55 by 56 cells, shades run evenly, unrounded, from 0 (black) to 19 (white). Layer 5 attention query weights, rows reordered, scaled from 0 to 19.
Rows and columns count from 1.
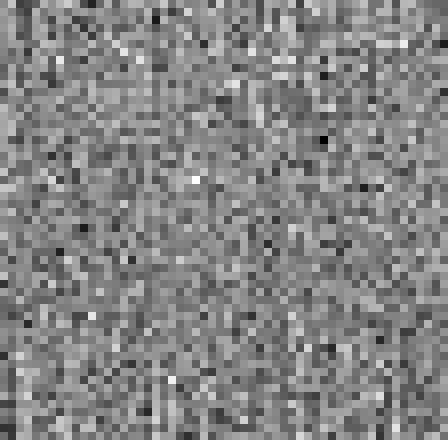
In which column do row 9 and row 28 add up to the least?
35
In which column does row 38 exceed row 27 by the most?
46
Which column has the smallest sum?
7
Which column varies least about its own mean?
43
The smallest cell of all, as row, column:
18, 41
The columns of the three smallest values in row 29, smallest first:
11, 15, 32
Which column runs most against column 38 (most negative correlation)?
2
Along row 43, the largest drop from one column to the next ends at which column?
48
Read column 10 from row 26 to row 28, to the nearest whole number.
10 8 13
